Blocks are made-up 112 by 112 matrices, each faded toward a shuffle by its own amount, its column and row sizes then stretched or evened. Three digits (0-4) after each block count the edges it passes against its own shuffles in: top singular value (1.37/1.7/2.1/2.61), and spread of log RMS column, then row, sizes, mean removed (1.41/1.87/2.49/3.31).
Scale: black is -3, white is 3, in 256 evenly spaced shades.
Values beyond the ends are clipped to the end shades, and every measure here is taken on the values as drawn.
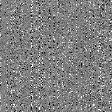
2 4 0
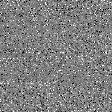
1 0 2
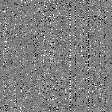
3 3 1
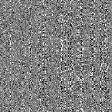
3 4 0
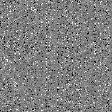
0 3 1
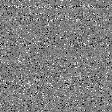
1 1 3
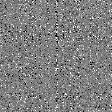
0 3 2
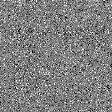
0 2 2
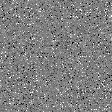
0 1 1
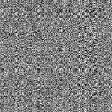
4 3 1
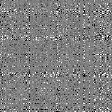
3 4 4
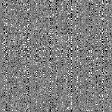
3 4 2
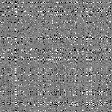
4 3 4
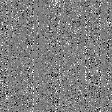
0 4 0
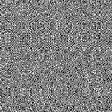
4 1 2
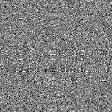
3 0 2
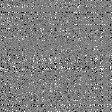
1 3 4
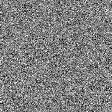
1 0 1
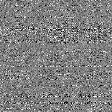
2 1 4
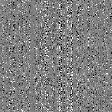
3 4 0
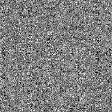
2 2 1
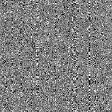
3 3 0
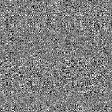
3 2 3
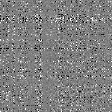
0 4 4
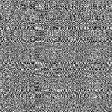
4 0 4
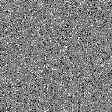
1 1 0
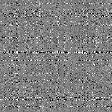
3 3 4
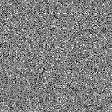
3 0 2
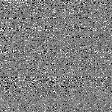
1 1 4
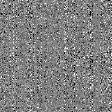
1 4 2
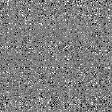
0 3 4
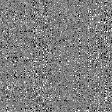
0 4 2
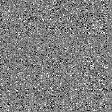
1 2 2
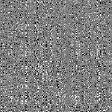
3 4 3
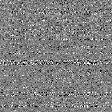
3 1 4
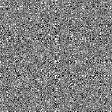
2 3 3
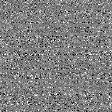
1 1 4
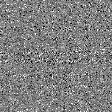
1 1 3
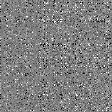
1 3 3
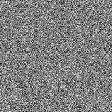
3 0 1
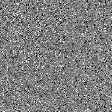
1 2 1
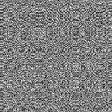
4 0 3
